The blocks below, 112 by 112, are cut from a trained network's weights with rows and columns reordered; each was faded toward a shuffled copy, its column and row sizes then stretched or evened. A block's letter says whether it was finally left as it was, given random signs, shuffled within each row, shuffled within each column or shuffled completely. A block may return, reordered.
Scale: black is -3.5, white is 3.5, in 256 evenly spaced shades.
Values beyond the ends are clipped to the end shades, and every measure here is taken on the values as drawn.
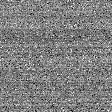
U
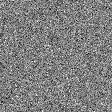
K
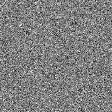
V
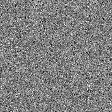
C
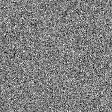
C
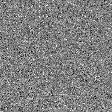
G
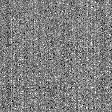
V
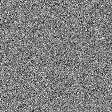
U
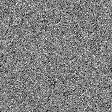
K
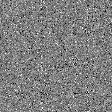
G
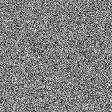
V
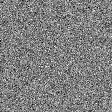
K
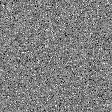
K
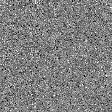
G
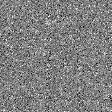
G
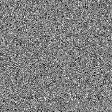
V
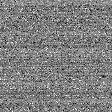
U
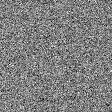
K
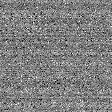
U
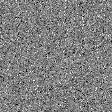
C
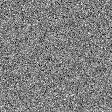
K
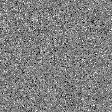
G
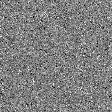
G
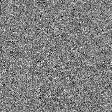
G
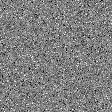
K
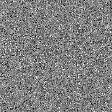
G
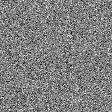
C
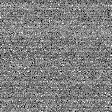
V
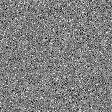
K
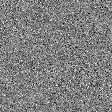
U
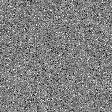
K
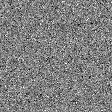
K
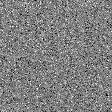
C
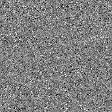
G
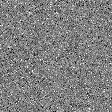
K
